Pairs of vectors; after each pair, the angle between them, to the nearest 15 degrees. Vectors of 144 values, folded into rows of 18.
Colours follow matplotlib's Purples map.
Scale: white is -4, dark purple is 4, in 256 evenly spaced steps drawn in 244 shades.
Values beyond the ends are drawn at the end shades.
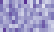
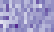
120 degrees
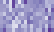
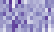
165 degrees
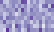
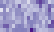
90 degrees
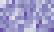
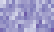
15 degrees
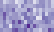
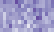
165 degrees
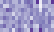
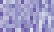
120 degrees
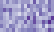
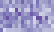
105 degrees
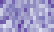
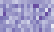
90 degrees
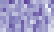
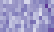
150 degrees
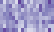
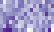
45 degrees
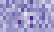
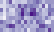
90 degrees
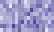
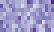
105 degrees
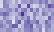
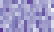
75 degrees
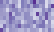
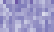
105 degrees
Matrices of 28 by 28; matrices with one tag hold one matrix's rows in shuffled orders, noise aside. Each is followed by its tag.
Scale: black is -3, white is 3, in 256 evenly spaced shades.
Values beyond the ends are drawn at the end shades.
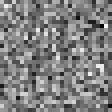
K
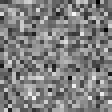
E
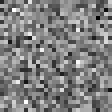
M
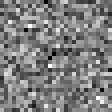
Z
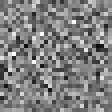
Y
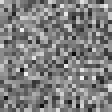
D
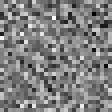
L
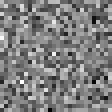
L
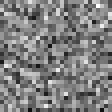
Z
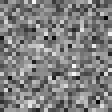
E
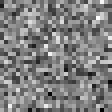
Z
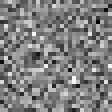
E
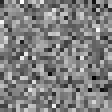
L
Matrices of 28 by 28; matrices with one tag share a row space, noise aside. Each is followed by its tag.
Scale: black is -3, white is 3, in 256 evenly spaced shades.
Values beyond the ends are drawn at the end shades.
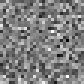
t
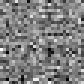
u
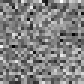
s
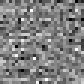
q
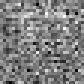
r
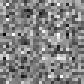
t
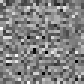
r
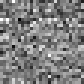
u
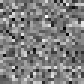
s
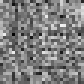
s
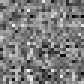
s
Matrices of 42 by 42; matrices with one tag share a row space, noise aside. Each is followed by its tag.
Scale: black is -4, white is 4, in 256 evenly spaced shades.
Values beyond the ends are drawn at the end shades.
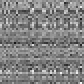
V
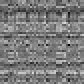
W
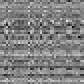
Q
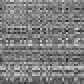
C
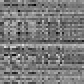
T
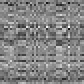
W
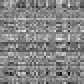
W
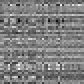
T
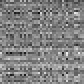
C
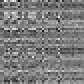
T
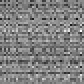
V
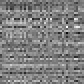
C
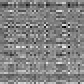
W
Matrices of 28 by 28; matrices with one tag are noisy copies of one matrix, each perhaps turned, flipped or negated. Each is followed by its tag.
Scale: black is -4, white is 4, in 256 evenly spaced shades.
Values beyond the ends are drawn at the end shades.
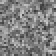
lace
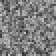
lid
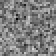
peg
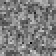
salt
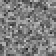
lid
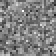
lid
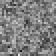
peg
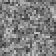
salt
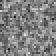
lace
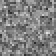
peg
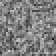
peg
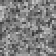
salt
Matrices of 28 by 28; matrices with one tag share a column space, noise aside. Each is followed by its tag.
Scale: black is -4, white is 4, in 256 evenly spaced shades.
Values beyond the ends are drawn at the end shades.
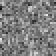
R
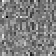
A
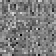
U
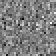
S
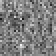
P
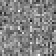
U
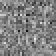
R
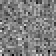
U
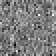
U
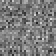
U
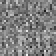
U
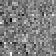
R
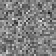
S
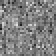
P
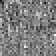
P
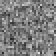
R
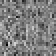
A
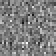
R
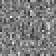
A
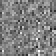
U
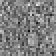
R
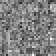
U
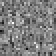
R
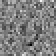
A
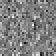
A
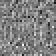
A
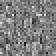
R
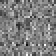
A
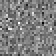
S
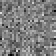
U
